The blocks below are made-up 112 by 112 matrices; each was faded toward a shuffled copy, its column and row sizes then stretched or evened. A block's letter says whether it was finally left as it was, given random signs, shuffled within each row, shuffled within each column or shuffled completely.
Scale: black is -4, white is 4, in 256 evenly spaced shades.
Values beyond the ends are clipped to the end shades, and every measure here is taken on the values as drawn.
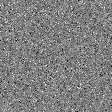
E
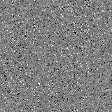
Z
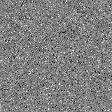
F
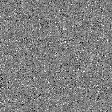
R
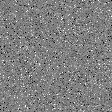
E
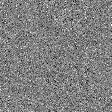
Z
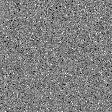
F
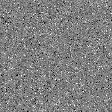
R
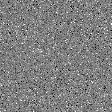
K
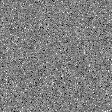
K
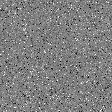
F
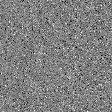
Z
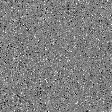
Z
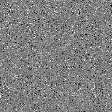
R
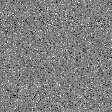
F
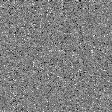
R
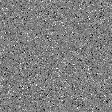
R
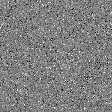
E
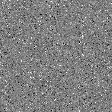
Z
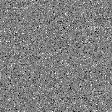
R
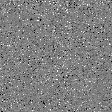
K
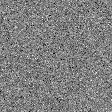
E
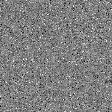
K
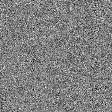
K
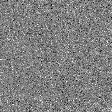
K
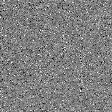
K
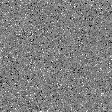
Z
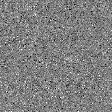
R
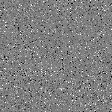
R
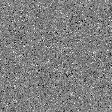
K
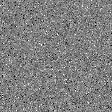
K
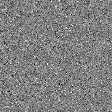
K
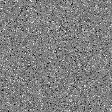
K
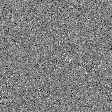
E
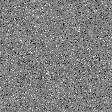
F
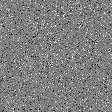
E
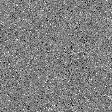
Z
